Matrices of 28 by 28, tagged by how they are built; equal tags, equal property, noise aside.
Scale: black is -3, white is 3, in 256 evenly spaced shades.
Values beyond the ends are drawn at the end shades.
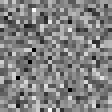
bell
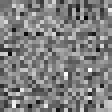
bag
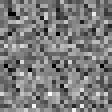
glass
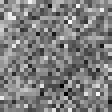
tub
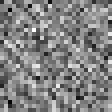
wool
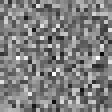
bell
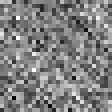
wool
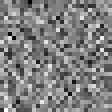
wool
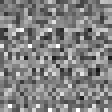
glass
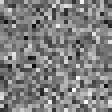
bell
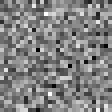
bell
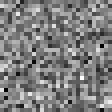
bell
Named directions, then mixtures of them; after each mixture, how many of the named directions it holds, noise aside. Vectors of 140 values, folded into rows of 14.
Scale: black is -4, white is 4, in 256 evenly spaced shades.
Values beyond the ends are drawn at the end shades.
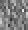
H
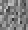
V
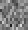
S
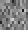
three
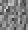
one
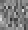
three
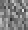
one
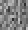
one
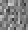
one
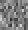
three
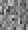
one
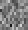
one
